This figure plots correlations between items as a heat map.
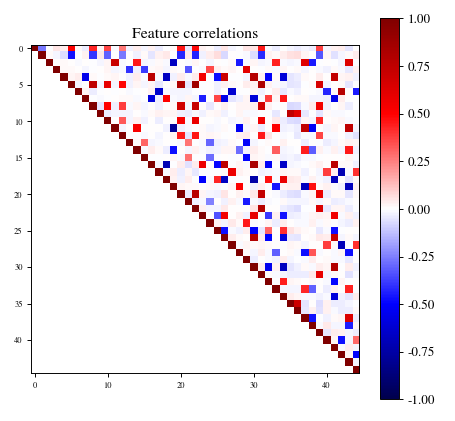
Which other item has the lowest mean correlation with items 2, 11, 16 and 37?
19
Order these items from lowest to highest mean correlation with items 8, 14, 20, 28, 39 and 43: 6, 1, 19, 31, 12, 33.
1, 19, 6, 33, 12, 31
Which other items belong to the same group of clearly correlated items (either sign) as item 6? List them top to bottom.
17, 27, 40, 42, 44
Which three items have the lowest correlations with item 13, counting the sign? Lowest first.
29, 3, 24
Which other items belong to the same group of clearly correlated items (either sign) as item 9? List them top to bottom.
35, 36
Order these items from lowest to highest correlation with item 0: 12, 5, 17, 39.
17, 12, 39, 5
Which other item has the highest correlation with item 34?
18
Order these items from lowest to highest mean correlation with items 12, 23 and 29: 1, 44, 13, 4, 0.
13, 1, 44, 0, 4
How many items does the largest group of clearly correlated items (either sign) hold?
11
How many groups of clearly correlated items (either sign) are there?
6
